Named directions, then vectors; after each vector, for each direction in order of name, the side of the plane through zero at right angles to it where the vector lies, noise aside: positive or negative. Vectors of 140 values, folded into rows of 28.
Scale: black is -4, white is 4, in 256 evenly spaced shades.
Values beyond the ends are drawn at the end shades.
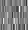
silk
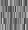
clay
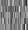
positive, positive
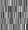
positive, positive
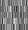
negative, positive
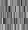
positive, negative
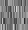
positive, negative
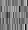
negative, negative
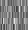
negative, positive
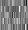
positive, positive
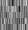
negative, negative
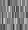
negative, positive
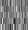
positive, negative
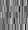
negative, negative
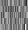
positive, positive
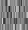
positive, negative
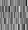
positive, positive
